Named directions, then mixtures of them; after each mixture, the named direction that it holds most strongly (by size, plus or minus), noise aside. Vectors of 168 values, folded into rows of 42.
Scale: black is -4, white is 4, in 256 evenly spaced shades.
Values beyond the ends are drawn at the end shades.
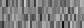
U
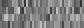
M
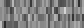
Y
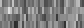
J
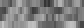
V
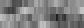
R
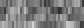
V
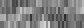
R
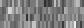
J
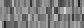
Y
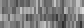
R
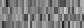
U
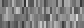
M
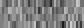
J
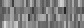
Y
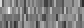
J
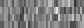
Y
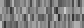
Y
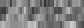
V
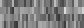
Y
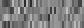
M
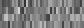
M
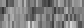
V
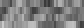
V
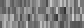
Y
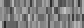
Y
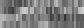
R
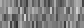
J
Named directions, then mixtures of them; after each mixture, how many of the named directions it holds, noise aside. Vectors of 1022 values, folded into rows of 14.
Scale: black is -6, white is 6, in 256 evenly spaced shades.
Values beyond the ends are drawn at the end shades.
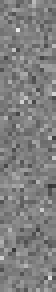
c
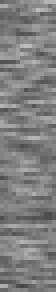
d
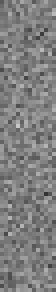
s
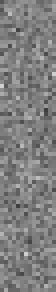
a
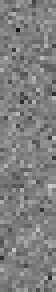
one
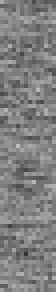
three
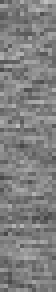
two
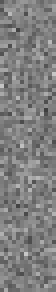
one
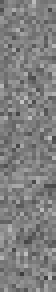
two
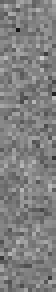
three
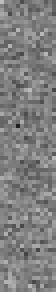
three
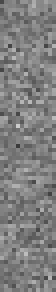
four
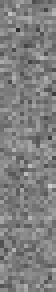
four
